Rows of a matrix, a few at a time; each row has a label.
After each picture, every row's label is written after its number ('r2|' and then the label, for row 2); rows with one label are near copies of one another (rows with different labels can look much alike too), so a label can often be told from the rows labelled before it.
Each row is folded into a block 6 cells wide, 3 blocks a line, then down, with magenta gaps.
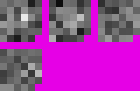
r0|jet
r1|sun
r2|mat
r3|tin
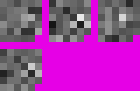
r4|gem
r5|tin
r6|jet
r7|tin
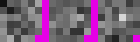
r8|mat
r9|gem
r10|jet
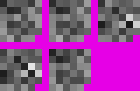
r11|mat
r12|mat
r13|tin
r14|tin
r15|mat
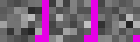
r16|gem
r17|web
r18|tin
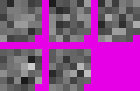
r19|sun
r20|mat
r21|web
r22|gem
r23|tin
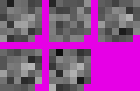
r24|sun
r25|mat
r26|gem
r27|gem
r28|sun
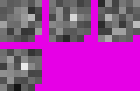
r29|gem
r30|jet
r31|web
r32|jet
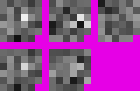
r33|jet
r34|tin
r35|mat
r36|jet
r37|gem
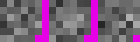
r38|web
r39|sun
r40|tin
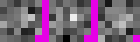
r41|gem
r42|jet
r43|sun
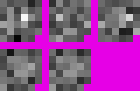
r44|jet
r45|web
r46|gem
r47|sun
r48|sun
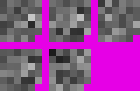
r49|tin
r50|gem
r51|web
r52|gem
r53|mat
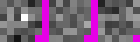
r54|jet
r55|web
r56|mat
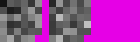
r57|mat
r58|web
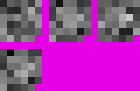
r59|mat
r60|sun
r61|gem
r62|sun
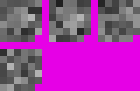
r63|gem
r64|sun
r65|mat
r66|web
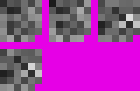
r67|mat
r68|mat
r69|tin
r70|tin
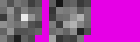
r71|jet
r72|sun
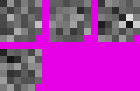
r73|web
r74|gem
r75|tin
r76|mat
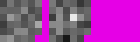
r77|web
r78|jet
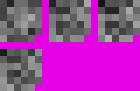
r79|sun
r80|mat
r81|mat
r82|mat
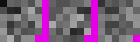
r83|mat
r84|gem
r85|mat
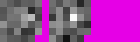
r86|gem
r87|jet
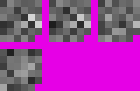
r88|tin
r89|tin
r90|web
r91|sun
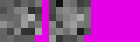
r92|gem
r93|sun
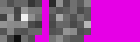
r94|jet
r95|web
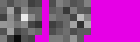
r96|jet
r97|tin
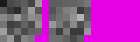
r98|mat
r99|gem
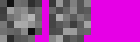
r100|sun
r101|web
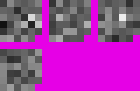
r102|tin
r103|web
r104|jet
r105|mat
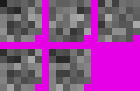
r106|mat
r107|gem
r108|web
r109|mat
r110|mat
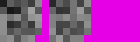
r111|mat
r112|mat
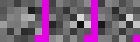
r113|gem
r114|tin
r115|tin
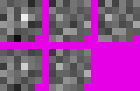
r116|jet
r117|web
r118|web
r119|jet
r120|web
